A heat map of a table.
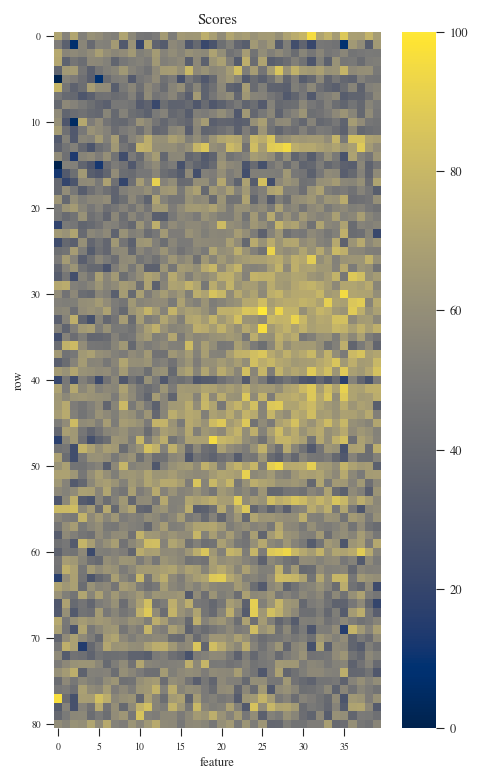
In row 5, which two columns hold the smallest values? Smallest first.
0, 5
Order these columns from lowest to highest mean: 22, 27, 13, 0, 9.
0, 9, 13, 22, 27
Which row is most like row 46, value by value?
4
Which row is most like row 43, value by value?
50
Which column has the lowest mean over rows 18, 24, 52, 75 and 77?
2
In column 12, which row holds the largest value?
17
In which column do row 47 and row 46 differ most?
19
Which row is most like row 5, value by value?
15
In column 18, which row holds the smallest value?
1
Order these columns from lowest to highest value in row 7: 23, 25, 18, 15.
18, 15, 25, 23
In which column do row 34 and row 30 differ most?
25
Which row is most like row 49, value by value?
11
